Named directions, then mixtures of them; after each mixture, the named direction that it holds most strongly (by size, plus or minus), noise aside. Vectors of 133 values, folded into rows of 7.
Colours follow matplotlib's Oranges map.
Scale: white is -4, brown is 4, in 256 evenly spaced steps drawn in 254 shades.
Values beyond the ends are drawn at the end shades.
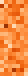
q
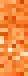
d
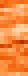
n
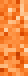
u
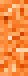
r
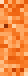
q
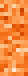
r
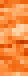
n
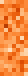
q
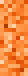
q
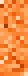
q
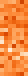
d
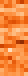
n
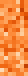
u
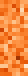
u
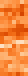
n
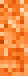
q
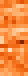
n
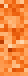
q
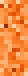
q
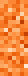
u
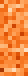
u
